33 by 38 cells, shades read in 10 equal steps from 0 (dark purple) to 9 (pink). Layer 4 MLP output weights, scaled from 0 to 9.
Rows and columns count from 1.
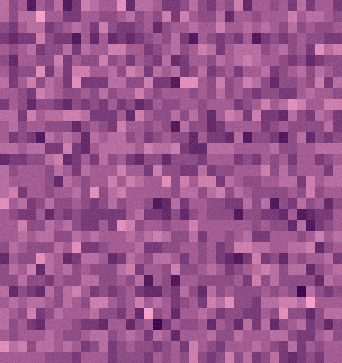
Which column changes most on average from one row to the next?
5
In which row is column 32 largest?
29
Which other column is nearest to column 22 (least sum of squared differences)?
3
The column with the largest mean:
1
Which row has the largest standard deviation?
8
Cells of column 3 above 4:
20
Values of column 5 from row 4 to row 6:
7 3 4
